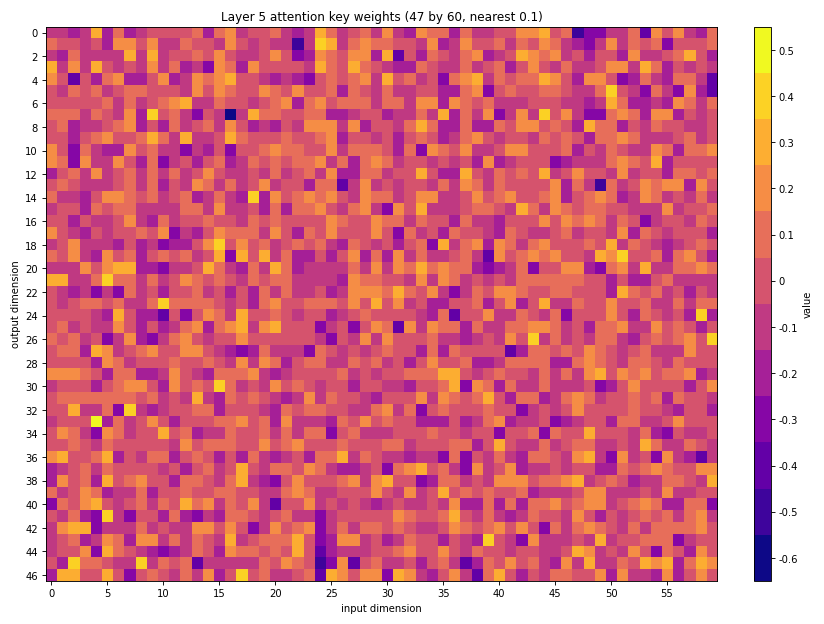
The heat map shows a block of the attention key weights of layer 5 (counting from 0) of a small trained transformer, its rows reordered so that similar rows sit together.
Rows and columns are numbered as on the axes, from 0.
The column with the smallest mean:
10
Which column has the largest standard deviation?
24
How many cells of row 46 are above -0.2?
49
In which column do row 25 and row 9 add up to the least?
31
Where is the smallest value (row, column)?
7, 16
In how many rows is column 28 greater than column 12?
23
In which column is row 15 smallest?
30
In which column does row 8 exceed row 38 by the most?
33
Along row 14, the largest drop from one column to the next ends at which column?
19
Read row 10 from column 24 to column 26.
0 0.2 -0.1
